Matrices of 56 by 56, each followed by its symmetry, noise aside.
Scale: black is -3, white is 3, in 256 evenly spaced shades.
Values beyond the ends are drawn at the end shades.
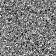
no symmetry.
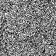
symmetric.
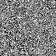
symmetric across the other diagonal.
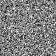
symmetric.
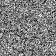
symmetric across the other diagonal.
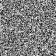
no symmetry.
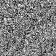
symmetric.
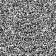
mirrored left to right.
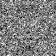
mirrored left to right.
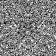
mirrored left to right.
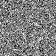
symmetric.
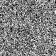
no symmetry.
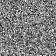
antisymmetric.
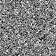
antisymmetric.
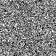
same after a half turn.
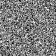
symmetric across the other diagonal.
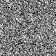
same after a half turn.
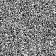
antisymmetric.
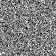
antisymmetric.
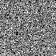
no symmetry.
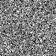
symmetric across the other diagonal.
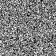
antisymmetric.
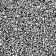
antisymmetric.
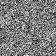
same after a half turn.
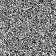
antisymmetric.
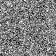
symmetric.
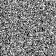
antisymmetric.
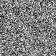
antisymmetric.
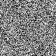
same after a half turn.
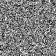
antisymmetric.
